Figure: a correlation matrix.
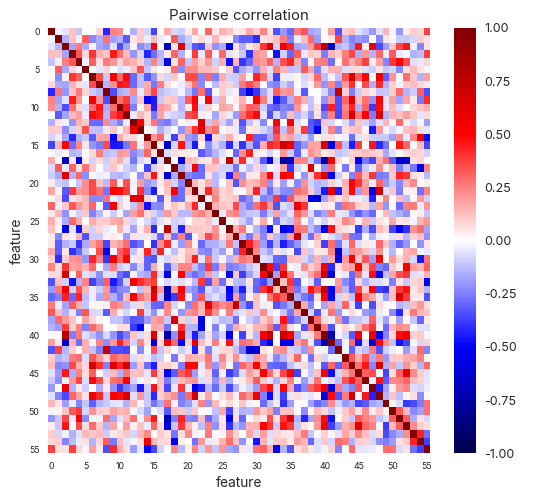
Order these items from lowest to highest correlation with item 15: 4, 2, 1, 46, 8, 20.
20, 46, 1, 4, 8, 2
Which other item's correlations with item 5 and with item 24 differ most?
27
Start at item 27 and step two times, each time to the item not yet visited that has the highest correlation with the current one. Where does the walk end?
23
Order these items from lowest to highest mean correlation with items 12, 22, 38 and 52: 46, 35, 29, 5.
29, 46, 5, 35
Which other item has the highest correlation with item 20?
44
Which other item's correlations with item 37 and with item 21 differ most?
48
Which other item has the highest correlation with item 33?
12
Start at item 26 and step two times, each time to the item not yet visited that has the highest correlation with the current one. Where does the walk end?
41
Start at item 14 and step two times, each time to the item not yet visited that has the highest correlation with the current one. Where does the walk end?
53
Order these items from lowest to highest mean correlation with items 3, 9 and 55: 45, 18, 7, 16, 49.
16, 45, 49, 7, 18
